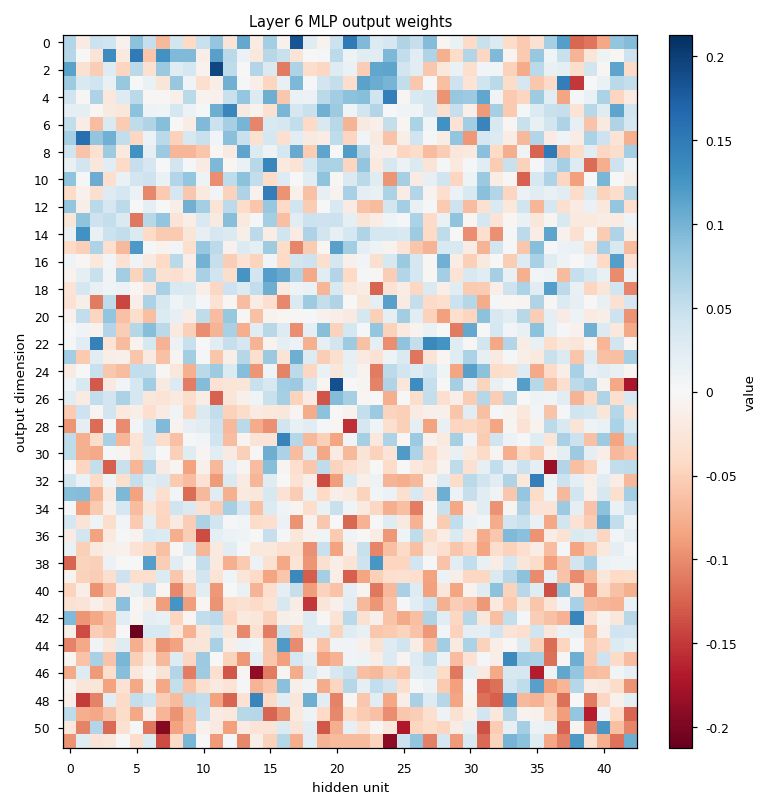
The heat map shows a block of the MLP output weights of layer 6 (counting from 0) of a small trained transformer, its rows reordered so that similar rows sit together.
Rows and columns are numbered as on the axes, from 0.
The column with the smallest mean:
39
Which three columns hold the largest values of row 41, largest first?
8, 4, 38
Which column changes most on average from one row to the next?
35
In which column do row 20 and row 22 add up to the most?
25
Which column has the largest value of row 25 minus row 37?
20
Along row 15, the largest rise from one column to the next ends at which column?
5
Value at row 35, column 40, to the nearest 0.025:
0.1
